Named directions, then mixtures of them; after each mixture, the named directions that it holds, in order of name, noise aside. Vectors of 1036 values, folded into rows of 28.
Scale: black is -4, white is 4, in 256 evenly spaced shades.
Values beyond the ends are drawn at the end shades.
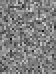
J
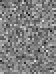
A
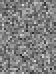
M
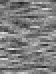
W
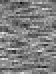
W.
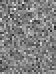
A, J.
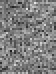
J, M, W.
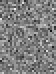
A, J.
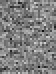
J, W.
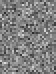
A, M.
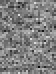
J, W.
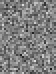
M.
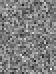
M.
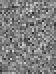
A, J, M.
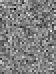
A, J.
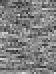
A, W.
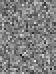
M.
